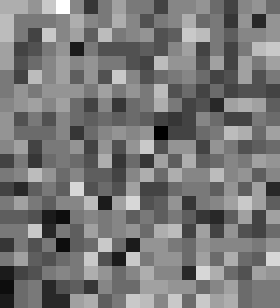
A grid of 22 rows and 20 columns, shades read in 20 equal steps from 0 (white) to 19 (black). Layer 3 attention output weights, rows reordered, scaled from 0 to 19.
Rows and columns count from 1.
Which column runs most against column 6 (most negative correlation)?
20
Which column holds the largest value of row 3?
3
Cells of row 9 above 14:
1
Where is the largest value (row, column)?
10, 12
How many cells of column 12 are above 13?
4
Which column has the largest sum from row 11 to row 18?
5
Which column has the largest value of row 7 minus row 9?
15
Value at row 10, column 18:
6
